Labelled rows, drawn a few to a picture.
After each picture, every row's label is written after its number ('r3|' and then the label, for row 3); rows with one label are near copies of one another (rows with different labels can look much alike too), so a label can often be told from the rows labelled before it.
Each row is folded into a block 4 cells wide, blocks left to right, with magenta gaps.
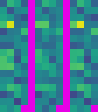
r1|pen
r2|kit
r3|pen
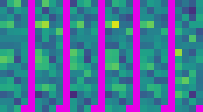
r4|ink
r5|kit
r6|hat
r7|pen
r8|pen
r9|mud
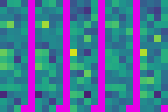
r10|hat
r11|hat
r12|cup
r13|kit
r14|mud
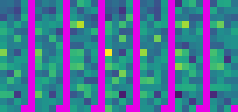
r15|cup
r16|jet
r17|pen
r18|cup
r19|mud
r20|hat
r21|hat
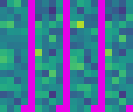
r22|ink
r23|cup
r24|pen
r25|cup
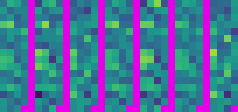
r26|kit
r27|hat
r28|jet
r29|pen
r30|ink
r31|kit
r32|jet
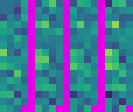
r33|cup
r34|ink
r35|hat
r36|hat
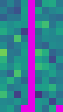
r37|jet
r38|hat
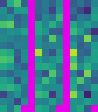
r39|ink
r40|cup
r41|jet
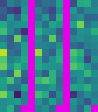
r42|jet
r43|mud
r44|hat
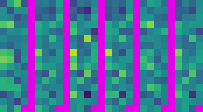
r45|ink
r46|cup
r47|jet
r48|cup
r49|pen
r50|jet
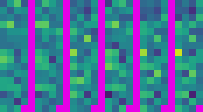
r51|ink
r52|kit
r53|mud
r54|hat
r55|cup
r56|cup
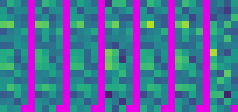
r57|pen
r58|kit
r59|pen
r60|hat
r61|pen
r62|kit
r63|cup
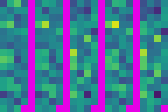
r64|ink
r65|pen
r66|jet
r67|pen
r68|jet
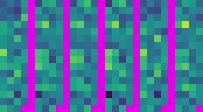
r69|cup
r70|hat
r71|ink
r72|hat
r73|jet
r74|pen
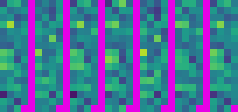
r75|hat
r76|mud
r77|hat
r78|ink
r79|mud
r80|kit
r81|hat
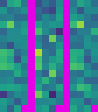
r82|hat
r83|jet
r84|pen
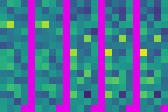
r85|pen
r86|pen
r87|jet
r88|mud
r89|mud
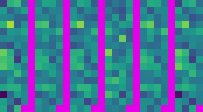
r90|hat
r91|kit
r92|pen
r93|mud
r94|kit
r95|hat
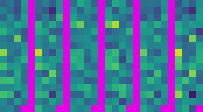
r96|mud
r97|cup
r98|pen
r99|pen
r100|cup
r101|jet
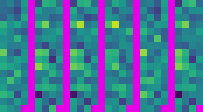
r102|cup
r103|hat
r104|hat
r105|pen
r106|mud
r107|hat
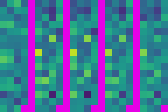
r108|ink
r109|mud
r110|jet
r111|mud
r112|cup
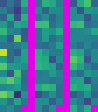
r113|mud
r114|kit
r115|ink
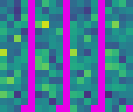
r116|mud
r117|pen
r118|cup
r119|hat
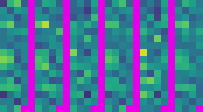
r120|ink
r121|pen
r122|cup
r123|ink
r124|mud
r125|kit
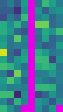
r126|cup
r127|kit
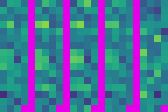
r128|hat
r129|kit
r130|ink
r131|kit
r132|jet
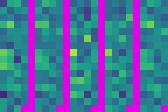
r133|hat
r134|kit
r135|mud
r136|cup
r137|pen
